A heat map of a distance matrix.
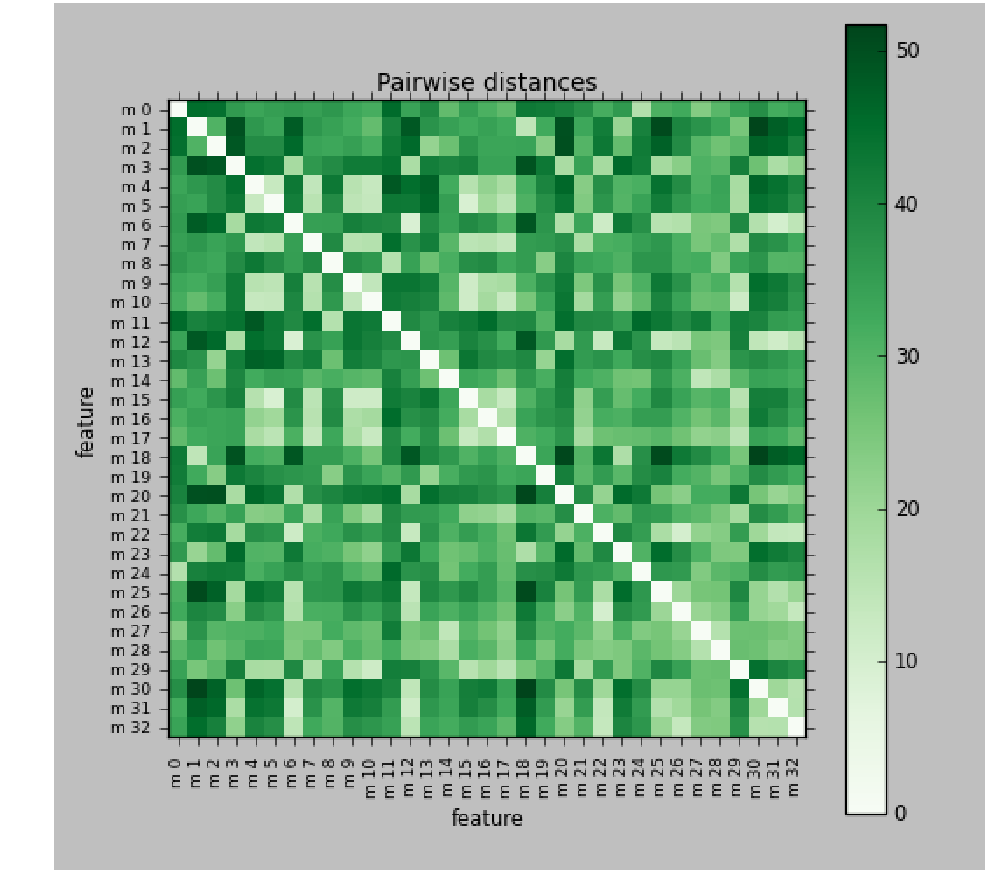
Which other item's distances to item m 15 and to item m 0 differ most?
m 5
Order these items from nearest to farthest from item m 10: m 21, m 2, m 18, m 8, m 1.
m 21, m 18, m 1, m 2, m 8
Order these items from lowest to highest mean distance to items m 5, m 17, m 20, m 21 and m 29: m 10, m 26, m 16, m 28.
m 10, m 16, m 28, m 26
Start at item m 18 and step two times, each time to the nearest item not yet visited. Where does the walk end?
m 23
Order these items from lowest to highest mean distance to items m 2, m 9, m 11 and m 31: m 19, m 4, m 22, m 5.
m 19, m 22, m 5, m 4
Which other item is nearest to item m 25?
m 12
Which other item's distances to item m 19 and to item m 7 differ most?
m 4
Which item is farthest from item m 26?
m 18
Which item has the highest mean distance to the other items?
m 11
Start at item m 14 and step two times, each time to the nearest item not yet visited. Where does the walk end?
m 28
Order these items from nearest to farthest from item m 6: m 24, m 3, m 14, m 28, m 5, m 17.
m 3, m 28, m 17, m 14, m 24, m 5
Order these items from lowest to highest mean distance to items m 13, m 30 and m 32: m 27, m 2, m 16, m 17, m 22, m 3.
m 22, m 27, m 3, m 17, m 2, m 16
